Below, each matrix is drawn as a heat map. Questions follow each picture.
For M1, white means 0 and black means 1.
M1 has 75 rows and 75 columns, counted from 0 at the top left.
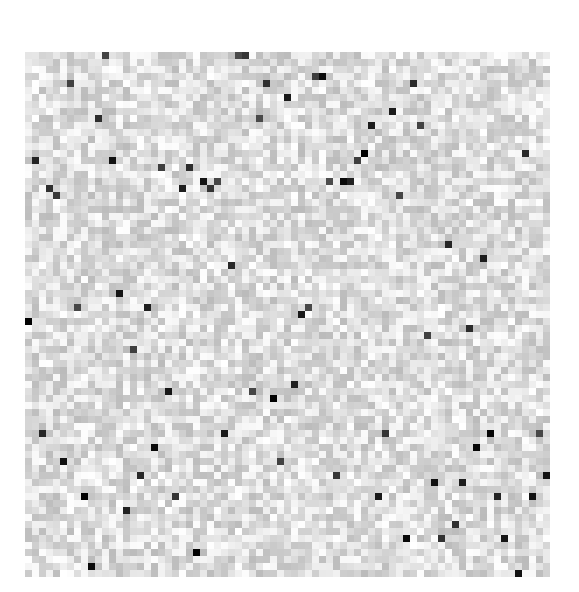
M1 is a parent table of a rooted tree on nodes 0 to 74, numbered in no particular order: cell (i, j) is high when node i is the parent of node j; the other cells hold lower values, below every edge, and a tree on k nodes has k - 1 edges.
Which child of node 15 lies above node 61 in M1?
47
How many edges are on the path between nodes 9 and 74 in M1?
6
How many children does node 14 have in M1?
2
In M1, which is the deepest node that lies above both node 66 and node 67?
54
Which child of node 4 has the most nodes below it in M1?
6
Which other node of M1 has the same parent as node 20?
32
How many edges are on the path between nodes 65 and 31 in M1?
4
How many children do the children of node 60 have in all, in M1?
3
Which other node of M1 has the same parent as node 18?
64
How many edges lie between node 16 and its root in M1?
9
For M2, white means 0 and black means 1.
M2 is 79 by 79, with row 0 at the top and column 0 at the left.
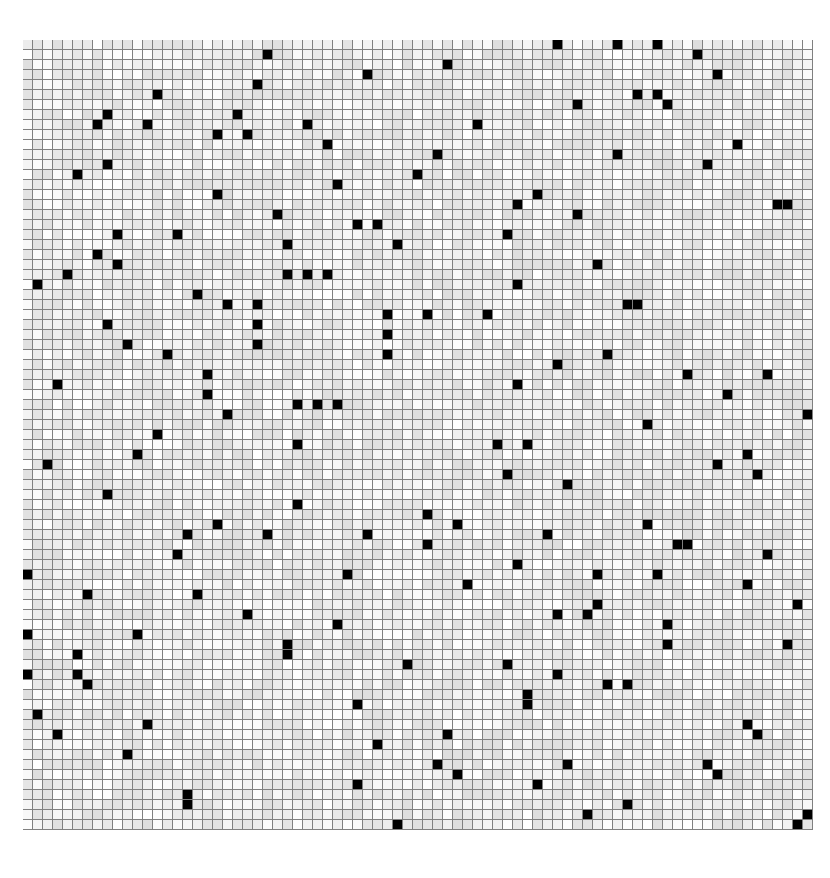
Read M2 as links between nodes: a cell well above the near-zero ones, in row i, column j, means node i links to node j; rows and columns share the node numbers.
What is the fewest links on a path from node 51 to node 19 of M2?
2
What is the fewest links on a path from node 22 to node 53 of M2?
2
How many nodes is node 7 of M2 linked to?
2
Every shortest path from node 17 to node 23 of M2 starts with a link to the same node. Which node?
node 55
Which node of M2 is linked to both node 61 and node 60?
node 26
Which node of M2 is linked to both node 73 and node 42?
node 69
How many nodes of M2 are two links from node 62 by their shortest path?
2
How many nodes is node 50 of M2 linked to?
3
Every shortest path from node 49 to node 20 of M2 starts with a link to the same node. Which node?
node 16
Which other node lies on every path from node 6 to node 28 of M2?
node 64
